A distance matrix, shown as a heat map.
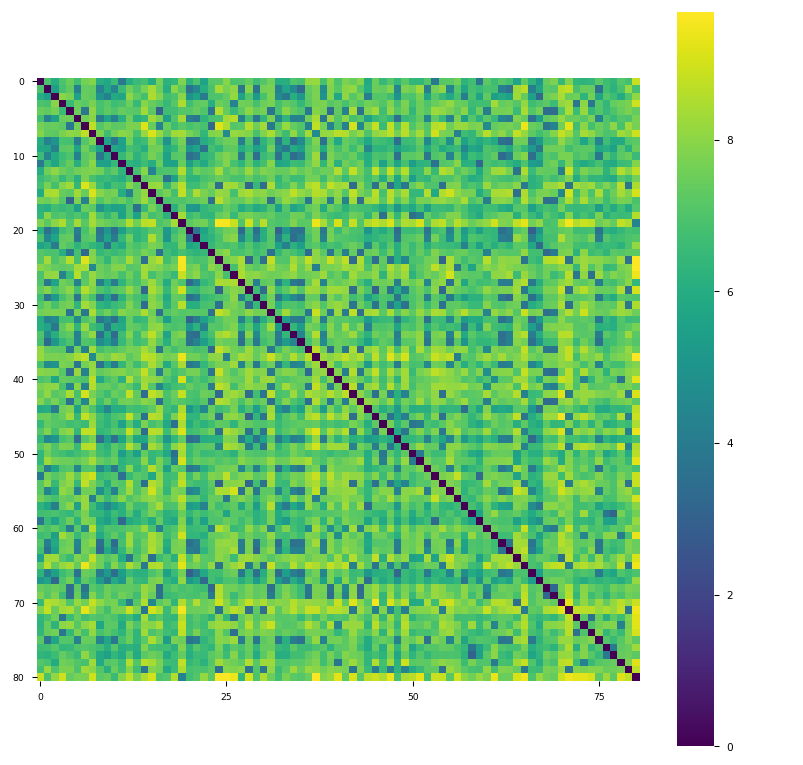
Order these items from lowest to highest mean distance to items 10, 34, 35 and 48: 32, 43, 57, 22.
32, 57, 22, 43
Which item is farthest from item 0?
80
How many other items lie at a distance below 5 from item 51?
3
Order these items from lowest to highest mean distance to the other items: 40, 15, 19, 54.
54, 40, 15, 19
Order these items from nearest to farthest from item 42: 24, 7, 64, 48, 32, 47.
24, 47, 48, 32, 7, 64
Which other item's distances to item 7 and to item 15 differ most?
64
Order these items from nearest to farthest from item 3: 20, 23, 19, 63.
23, 20, 63, 19
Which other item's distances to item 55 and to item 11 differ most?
53
